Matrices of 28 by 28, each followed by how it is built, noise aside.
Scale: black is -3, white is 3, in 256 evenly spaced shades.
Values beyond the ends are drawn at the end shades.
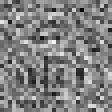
blocks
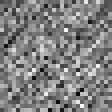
Hankel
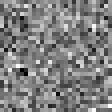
blocks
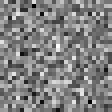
repeating rows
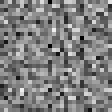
repeating rows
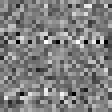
uneven rows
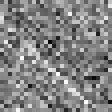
Toeplitz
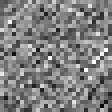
Hankel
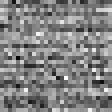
blocks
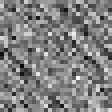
Toeplitz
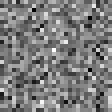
repeating rows
